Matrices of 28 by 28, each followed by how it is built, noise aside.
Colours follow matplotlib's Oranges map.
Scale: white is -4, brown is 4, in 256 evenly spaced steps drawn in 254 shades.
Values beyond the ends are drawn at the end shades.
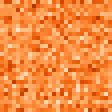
blocks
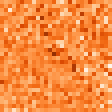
upper triangular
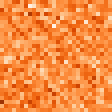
Toeplitz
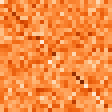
diagonal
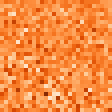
lower triangular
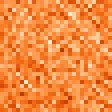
Toeplitz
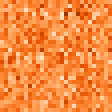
low rank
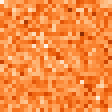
diagonal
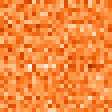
low rank
